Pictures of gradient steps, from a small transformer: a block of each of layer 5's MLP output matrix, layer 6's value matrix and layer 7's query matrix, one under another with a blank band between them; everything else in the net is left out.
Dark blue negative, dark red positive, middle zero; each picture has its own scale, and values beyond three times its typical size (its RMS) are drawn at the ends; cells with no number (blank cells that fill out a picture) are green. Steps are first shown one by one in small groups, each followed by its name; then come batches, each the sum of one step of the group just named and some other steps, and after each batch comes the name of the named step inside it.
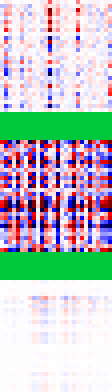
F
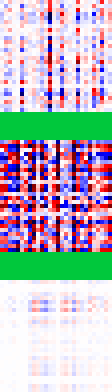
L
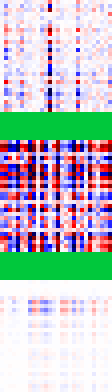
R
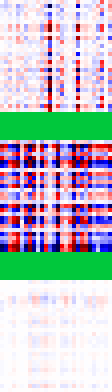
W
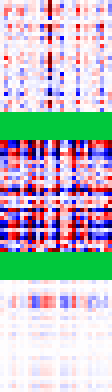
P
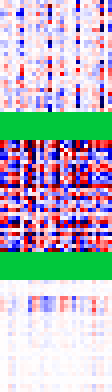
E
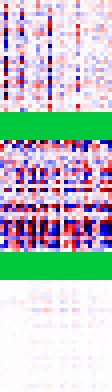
W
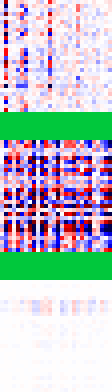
F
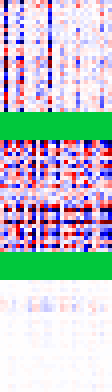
E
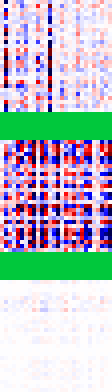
L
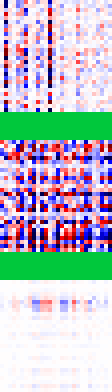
P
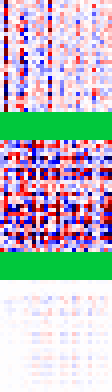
L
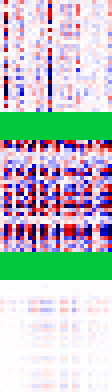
R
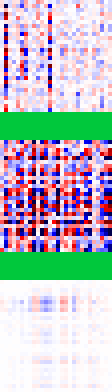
E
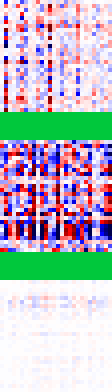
P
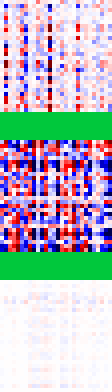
W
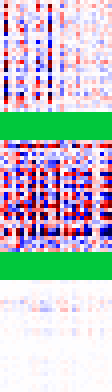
L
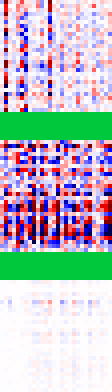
L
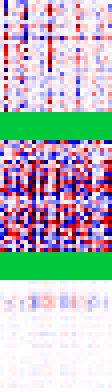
P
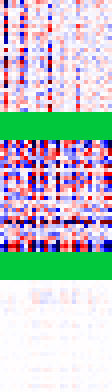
W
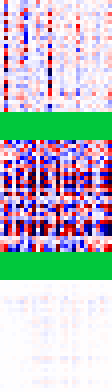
F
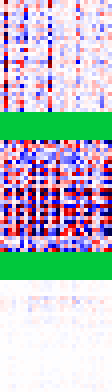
E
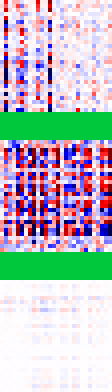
R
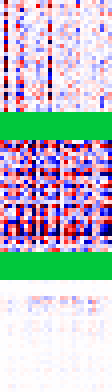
E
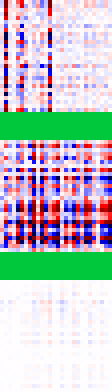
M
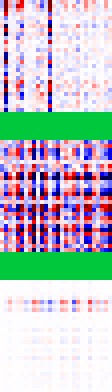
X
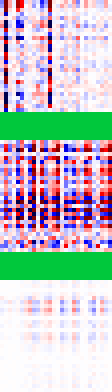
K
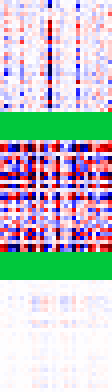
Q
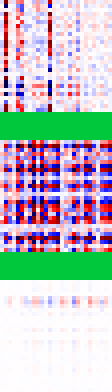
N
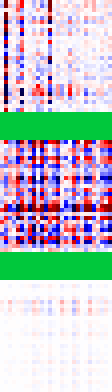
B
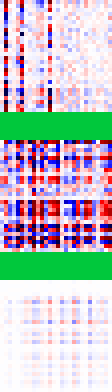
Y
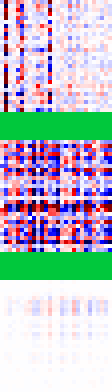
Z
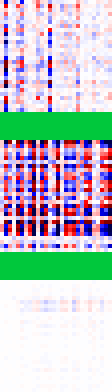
M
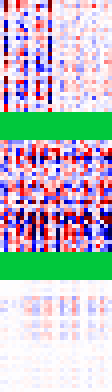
K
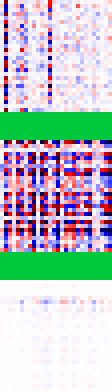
Z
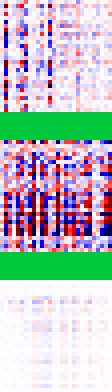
M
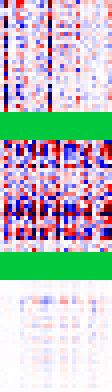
K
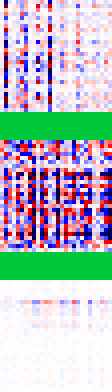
Q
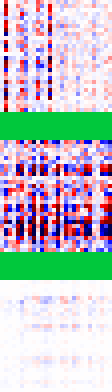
M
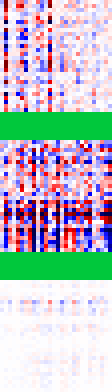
K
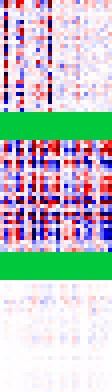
K
